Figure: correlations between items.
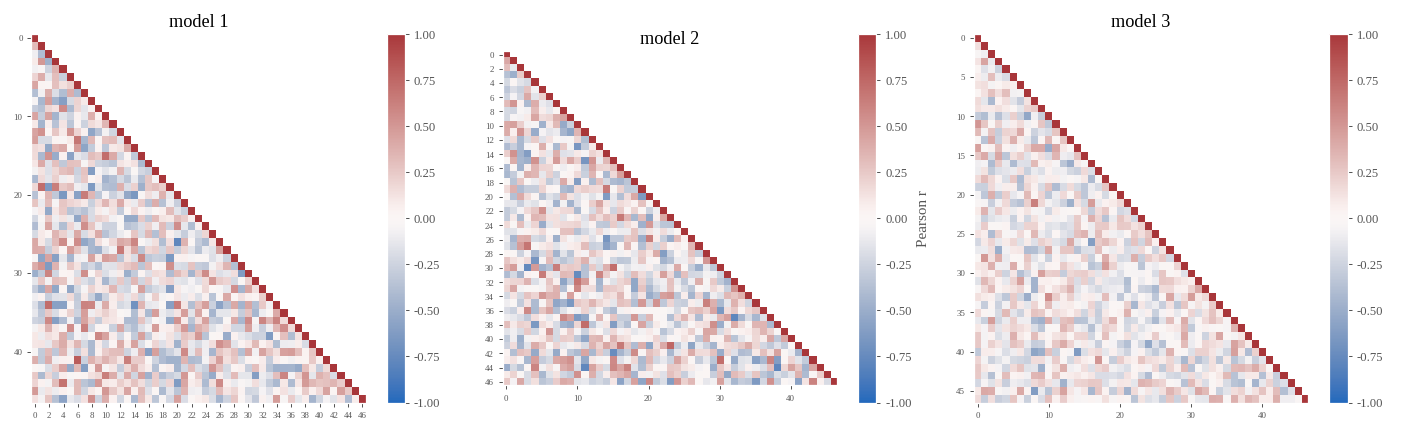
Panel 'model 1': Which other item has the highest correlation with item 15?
10
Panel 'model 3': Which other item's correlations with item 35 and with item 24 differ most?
43
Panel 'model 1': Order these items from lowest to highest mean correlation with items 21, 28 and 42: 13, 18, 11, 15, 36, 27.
18, 27, 36, 13, 11, 15
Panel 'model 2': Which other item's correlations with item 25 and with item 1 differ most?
10
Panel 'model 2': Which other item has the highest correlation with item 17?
44
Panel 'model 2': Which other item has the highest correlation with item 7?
30
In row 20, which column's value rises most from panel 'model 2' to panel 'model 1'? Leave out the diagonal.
34
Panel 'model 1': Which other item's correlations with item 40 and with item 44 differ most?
36
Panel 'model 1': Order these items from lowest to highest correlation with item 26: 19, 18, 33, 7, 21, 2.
7, 18, 2, 33, 19, 21
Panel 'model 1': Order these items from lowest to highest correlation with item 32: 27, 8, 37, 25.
37, 27, 25, 8
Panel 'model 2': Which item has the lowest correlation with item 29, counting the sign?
4
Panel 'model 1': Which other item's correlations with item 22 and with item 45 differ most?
41
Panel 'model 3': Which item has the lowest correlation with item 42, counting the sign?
9
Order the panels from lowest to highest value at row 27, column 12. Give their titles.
model 2, model 3, model 1
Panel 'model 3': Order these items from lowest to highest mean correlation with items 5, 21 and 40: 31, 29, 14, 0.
14, 0, 31, 29
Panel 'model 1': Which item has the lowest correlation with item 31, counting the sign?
43
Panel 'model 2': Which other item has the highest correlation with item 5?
31
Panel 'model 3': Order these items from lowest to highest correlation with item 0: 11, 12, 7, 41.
7, 41, 12, 11
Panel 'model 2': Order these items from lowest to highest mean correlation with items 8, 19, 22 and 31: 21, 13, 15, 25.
15, 21, 25, 13
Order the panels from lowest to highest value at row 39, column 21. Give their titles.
model 3, model 2, model 1
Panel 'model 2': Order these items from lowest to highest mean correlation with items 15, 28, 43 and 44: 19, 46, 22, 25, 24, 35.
22, 19, 35, 25, 46, 24
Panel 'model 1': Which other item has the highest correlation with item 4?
44
